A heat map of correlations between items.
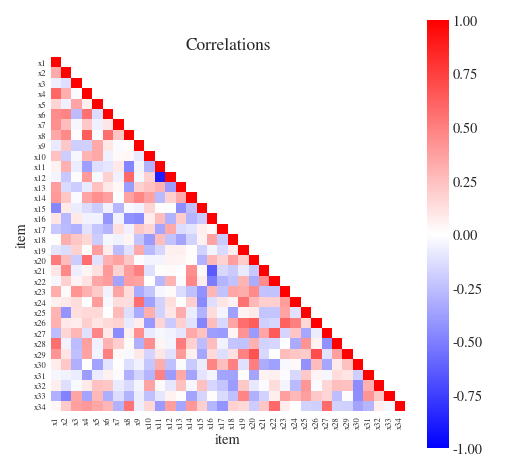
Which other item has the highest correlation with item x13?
x28
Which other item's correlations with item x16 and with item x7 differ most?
x21
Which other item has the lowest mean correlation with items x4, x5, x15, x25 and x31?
x30
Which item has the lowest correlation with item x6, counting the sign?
x16
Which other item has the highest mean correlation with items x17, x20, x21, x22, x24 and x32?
x9
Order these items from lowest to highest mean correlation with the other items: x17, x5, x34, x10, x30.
x17, x30, x10, x34, x5
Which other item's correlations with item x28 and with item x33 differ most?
x1
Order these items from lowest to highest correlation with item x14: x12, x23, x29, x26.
x23, x26, x29, x12
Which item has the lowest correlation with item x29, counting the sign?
x15
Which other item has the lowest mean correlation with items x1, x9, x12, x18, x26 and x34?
x31
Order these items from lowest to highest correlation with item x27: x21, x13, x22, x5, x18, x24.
x13, x18, x24, x21, x5, x22
